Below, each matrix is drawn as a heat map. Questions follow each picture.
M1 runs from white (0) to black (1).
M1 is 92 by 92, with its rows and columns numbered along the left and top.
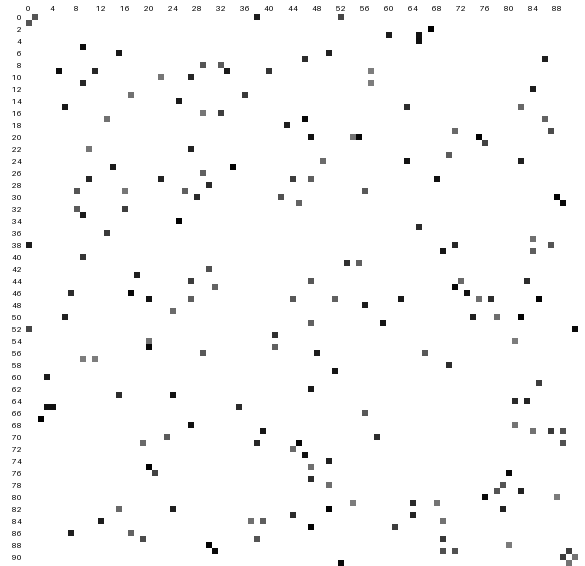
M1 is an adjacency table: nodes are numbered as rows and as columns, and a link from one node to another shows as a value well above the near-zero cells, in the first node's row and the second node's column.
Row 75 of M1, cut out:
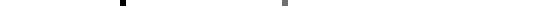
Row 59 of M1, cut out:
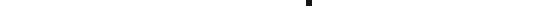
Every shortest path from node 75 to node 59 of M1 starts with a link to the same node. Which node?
node 47
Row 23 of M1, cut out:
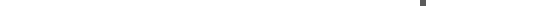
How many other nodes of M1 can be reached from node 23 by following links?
2
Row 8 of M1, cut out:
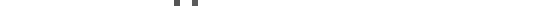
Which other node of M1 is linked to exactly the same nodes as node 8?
node 16
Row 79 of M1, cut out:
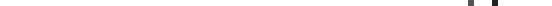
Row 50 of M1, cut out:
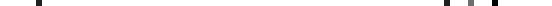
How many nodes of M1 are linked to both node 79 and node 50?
2
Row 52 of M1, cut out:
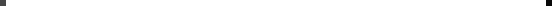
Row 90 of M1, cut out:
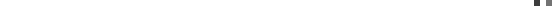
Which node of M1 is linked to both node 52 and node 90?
node 91
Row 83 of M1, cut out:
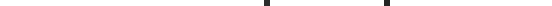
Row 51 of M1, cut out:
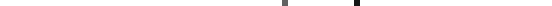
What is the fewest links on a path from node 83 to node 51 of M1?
3
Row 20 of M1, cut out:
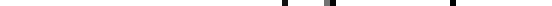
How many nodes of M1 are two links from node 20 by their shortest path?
8
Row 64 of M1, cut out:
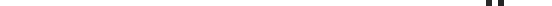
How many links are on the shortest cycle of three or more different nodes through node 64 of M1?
6
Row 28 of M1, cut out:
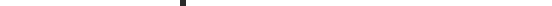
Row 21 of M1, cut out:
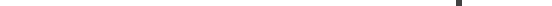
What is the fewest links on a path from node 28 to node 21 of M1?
5
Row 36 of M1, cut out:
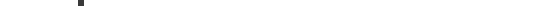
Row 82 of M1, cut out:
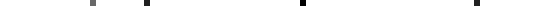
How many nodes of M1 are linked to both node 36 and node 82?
0
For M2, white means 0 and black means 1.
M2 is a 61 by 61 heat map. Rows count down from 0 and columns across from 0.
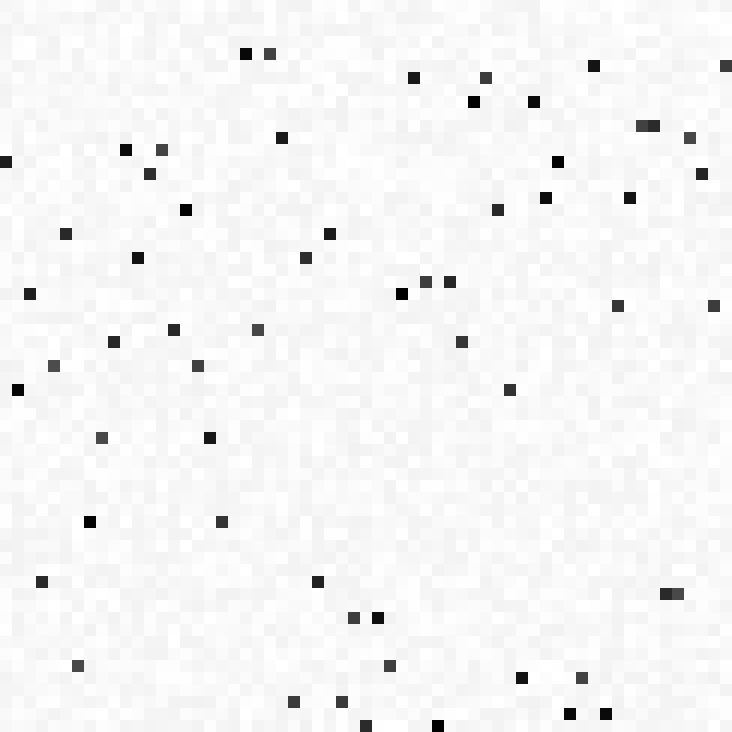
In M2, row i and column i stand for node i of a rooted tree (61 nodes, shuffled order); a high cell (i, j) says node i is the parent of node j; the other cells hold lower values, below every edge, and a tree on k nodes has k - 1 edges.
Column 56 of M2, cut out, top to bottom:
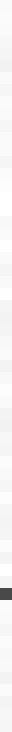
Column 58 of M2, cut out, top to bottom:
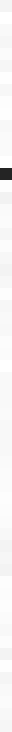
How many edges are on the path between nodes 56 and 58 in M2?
6
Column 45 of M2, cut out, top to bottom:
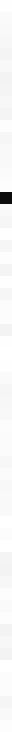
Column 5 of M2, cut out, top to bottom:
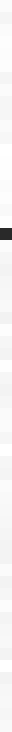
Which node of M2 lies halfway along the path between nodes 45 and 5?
30
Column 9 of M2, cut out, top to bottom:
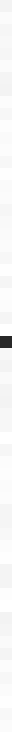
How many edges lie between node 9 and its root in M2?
5
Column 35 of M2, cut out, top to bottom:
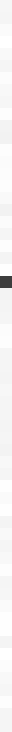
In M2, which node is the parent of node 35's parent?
11
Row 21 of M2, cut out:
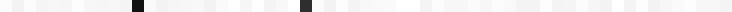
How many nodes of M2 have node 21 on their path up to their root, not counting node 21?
12
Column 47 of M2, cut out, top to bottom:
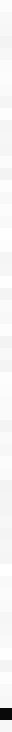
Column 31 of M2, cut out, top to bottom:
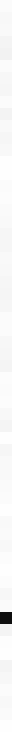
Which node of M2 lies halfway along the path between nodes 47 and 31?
25
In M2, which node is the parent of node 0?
13
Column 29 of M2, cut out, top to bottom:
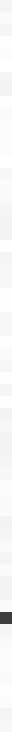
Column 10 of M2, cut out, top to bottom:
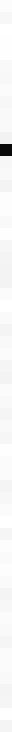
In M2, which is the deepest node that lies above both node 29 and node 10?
27
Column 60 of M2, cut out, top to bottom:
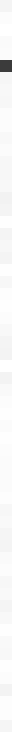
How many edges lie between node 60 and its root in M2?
2
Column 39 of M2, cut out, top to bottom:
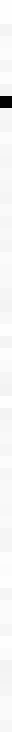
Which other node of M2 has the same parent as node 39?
44
